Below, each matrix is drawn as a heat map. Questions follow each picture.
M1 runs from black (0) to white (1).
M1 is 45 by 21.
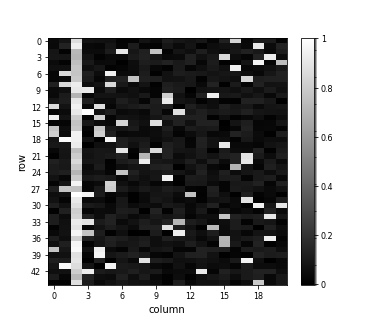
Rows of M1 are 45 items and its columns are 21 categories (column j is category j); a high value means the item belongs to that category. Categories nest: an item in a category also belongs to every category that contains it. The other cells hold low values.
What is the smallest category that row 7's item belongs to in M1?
7
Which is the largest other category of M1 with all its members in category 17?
8
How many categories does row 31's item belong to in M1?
1
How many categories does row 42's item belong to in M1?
3
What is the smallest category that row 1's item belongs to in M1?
18
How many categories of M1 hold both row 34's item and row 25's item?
2
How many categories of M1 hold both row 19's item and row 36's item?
2
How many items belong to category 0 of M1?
5
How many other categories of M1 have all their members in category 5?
1
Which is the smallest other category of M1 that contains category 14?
10
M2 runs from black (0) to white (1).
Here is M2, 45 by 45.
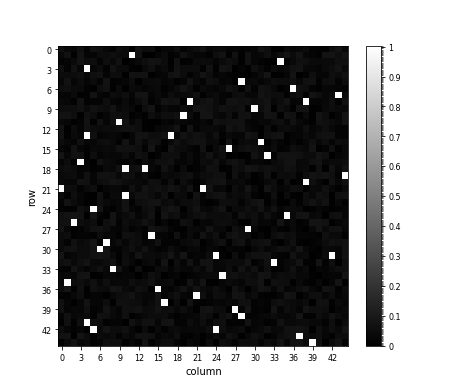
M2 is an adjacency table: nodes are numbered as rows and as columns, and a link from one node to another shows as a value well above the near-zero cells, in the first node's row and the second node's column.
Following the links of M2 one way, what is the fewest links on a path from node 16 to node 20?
4
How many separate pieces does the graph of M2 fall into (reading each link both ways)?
6
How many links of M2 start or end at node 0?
1
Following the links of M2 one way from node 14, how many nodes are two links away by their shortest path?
2
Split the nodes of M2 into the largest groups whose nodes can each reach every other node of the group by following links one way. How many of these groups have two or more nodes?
4
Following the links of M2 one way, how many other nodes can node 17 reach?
2
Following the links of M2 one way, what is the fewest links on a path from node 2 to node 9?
6
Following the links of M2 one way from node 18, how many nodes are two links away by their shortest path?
3
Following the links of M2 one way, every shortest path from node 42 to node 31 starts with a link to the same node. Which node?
node 5
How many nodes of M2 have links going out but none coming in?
3
